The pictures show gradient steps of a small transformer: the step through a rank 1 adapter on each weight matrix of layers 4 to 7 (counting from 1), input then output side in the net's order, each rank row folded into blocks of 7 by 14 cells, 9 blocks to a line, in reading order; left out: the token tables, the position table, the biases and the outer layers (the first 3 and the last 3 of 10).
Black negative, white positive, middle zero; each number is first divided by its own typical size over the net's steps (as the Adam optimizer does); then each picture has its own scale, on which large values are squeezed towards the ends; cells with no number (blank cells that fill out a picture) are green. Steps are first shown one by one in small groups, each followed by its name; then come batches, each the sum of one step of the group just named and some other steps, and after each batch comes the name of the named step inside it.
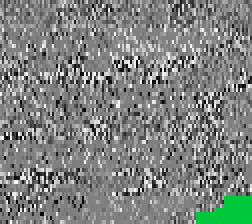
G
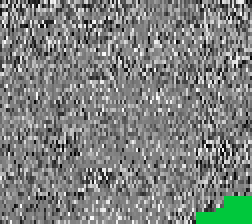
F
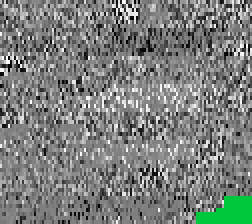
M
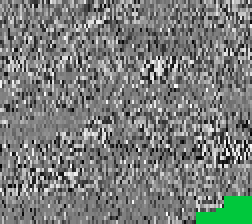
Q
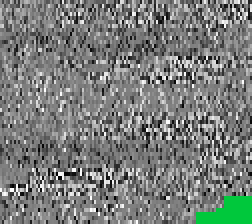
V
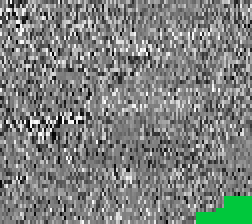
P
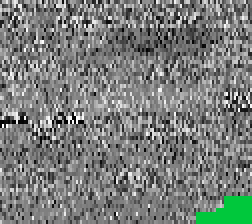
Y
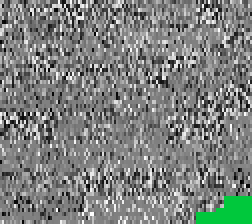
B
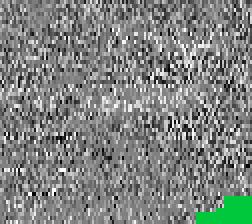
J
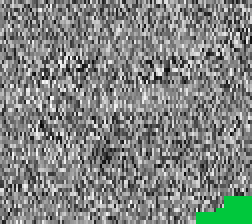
J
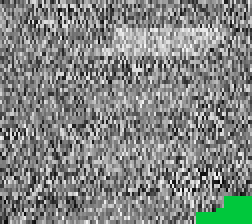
G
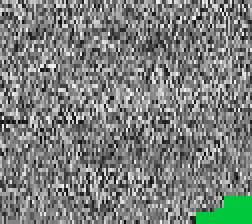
Y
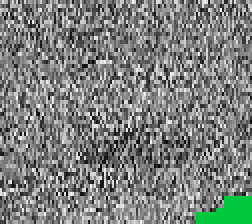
V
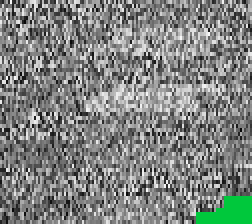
P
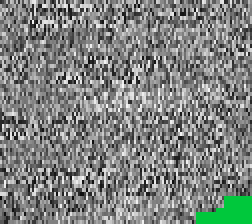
Y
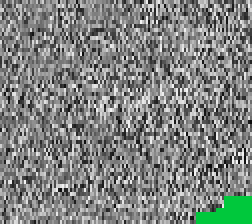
J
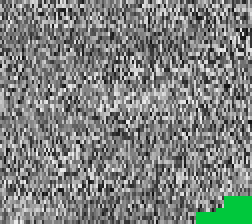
J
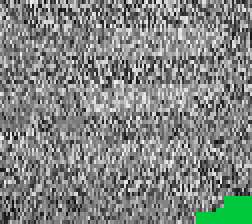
G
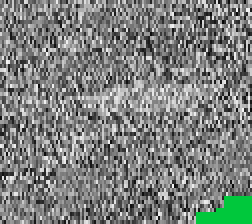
M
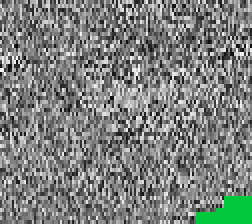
M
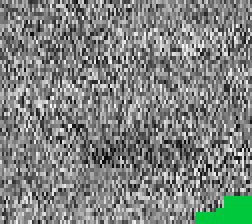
J
